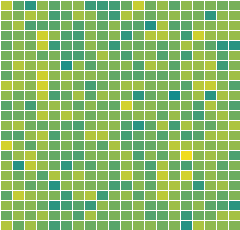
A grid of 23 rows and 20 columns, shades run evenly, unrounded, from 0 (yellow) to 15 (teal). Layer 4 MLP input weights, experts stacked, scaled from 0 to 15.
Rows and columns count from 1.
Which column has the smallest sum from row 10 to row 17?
4
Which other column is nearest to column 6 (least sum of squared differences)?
19
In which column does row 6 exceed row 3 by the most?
14
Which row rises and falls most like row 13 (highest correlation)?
3
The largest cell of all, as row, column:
10, 15
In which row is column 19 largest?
5
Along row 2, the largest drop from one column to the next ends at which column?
11
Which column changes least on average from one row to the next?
9
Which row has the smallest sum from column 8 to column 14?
18
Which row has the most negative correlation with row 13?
12
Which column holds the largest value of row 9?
8
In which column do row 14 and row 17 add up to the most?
2
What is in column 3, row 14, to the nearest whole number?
6
